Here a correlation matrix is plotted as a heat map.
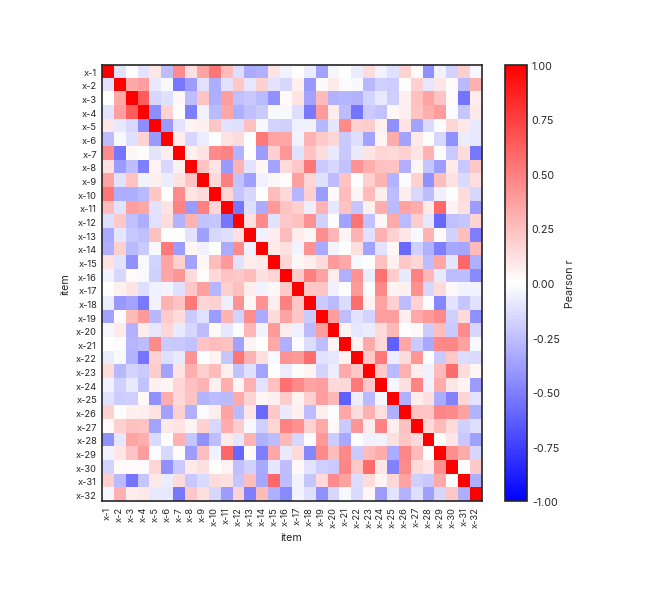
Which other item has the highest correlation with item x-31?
x-15
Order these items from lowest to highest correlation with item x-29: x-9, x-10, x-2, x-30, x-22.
x-22, x-10, x-2, x-9, x-30
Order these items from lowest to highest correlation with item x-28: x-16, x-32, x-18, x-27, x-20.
x-32, x-20, x-18, x-27, x-16
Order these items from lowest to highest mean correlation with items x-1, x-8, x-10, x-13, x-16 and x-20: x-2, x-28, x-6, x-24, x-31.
x-2, x-28, x-6, x-31, x-24
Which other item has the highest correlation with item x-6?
x-14
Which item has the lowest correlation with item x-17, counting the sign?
x-10
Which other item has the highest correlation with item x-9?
x-11
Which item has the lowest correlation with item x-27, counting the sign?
x-5
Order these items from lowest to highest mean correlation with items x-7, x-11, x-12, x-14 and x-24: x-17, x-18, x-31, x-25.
x-31, x-25, x-17, x-18
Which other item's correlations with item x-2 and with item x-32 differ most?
x-8
